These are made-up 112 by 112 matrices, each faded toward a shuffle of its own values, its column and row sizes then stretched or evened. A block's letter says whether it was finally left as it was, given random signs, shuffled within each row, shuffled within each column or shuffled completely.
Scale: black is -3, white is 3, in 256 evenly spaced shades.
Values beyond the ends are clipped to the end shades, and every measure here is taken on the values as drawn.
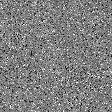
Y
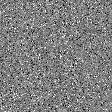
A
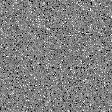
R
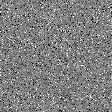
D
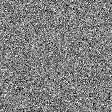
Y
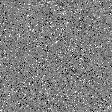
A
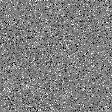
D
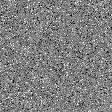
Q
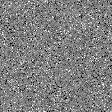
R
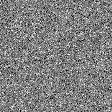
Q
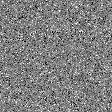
Y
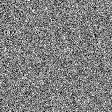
Q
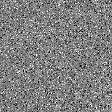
R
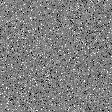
Q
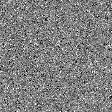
D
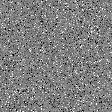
A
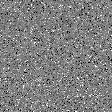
Y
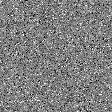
Y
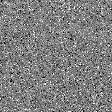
R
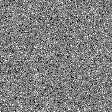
A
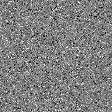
R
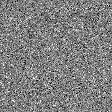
Y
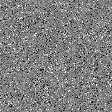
D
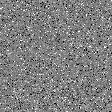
Y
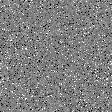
Q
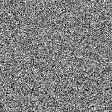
R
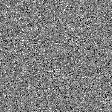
R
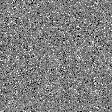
R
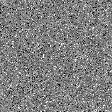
D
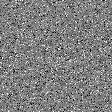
Y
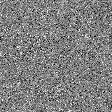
Y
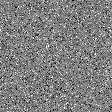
Q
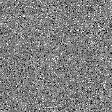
R
